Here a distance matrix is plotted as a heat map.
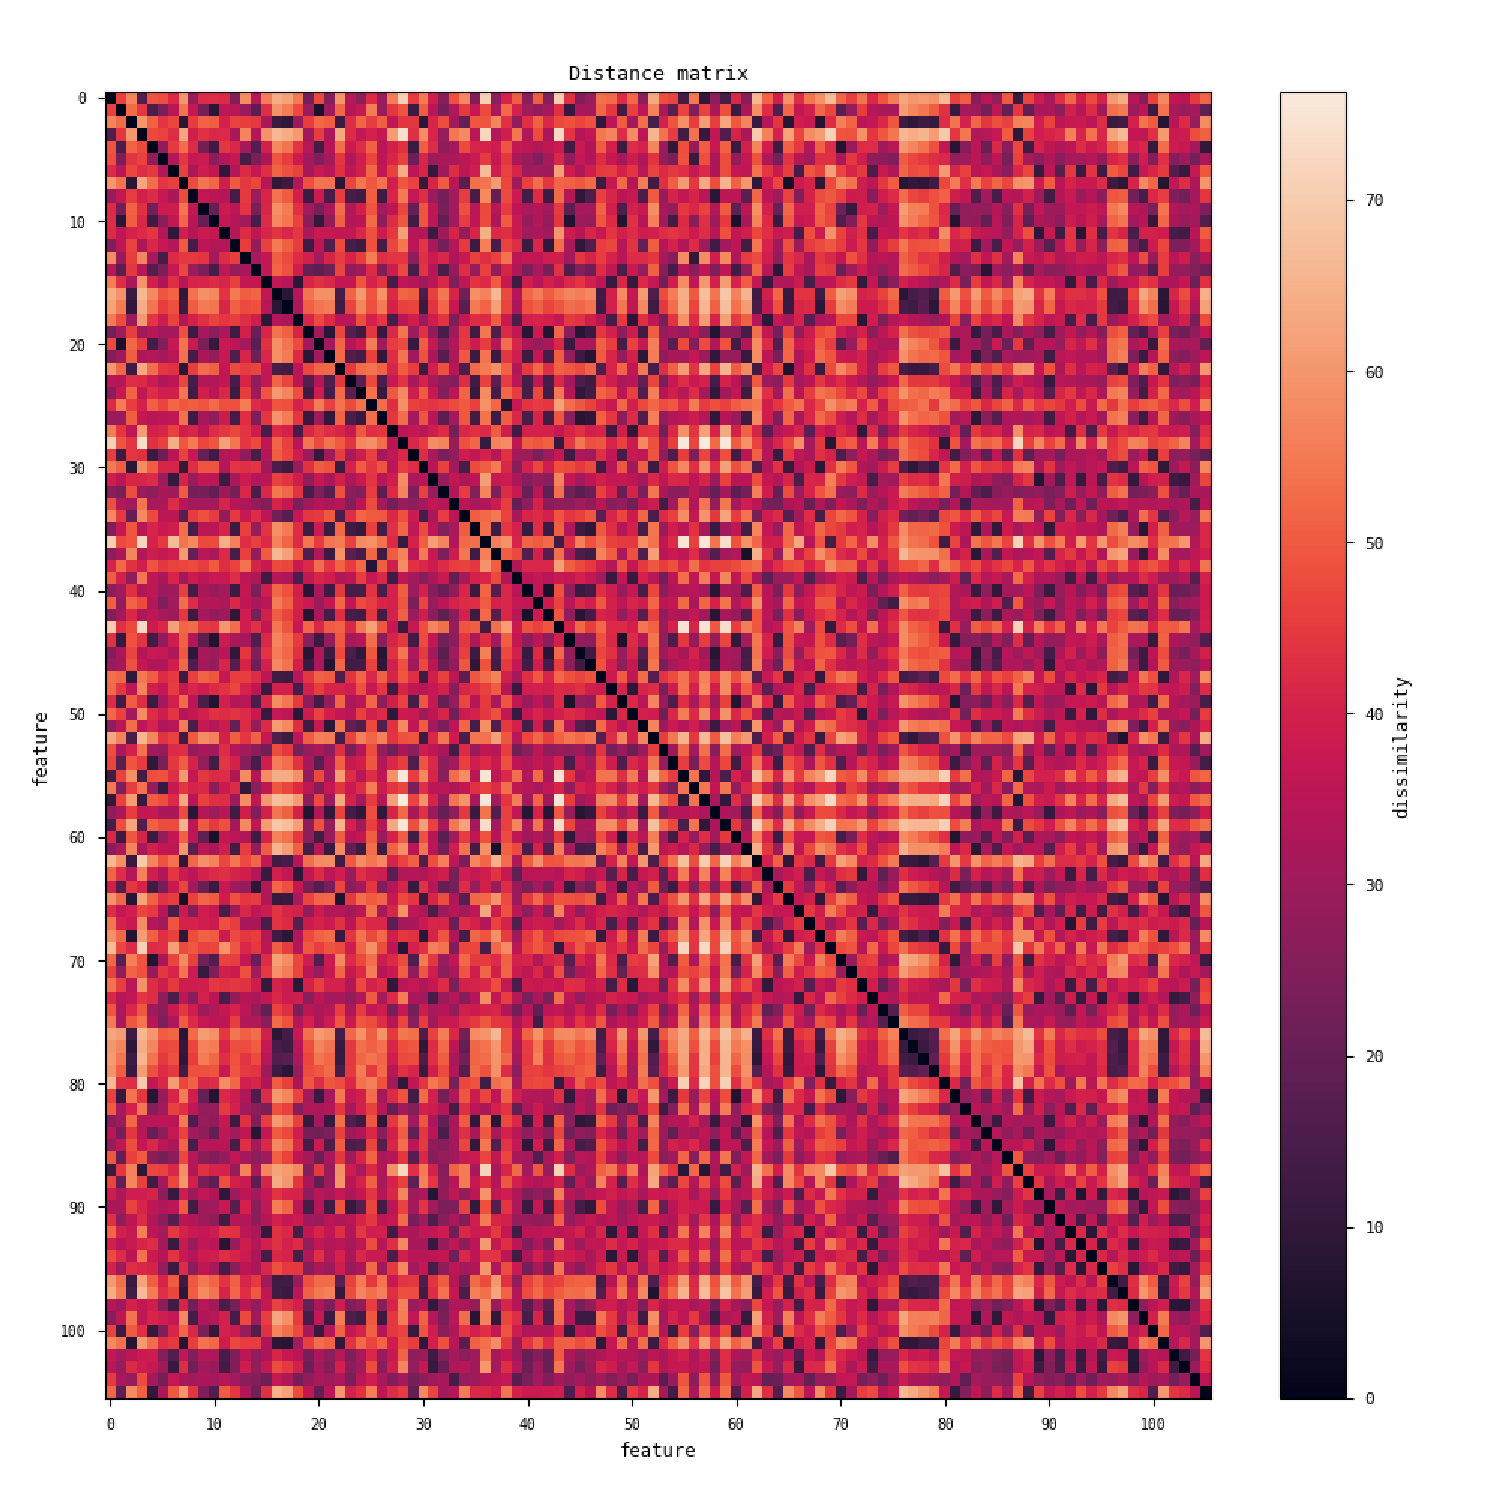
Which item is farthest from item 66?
36
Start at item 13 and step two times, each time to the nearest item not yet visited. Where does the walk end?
5
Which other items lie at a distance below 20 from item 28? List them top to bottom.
36, 43, 69, 80
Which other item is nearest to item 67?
92
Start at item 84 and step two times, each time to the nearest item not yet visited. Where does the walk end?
64
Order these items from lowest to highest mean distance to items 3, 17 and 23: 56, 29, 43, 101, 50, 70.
101, 29, 50, 56, 70, 43
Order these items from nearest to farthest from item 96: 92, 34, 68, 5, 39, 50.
68, 34, 39, 50, 92, 5
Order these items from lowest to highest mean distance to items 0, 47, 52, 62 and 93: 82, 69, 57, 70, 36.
82, 57, 69, 70, 36
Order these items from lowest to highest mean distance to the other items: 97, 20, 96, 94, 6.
94, 20, 6, 96, 97
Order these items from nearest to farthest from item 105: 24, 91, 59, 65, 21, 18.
21, 91, 24, 18, 59, 65
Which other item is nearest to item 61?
37
